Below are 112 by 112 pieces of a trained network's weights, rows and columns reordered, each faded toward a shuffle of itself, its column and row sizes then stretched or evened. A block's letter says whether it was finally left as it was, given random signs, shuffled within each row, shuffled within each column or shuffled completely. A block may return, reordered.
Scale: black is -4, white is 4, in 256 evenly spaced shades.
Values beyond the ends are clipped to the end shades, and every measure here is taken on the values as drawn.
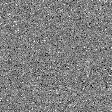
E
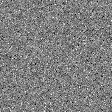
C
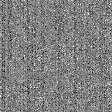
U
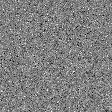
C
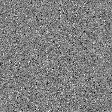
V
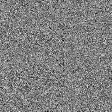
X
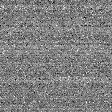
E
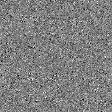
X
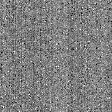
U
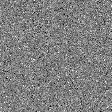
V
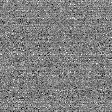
U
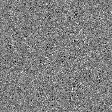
V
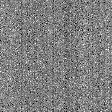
U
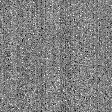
V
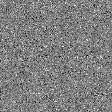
X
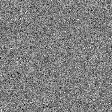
X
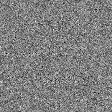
E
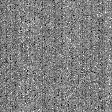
V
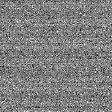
U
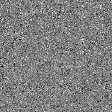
X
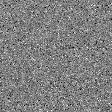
E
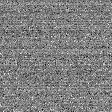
E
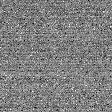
E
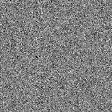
U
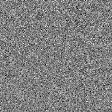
U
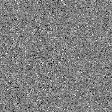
X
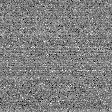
E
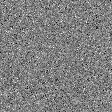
C
